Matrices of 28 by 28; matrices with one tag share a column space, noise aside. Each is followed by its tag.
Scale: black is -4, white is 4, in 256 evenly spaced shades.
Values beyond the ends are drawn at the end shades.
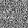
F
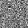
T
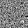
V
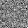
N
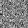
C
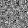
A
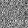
A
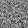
V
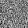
V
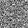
C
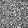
C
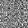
C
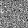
F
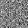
C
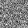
V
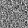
A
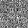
F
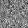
A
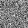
T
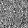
N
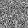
V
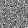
V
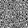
C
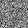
N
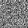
C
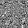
V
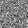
V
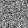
T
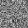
A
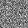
C
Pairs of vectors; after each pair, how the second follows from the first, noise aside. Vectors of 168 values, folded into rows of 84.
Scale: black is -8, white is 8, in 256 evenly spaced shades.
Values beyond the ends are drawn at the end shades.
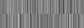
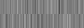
partly zeroed.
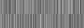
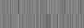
wrapped around, negated, shrunk.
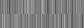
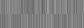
negated, shrunk.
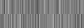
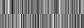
scaled up.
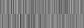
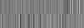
partly zeroed.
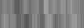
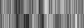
scaled up.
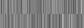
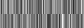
scaled up.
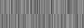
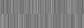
negated, shrunk.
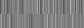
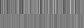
partly zeroed.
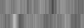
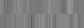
reversed, shrunk.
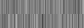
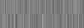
negated, shrunk.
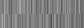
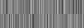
shuffled.
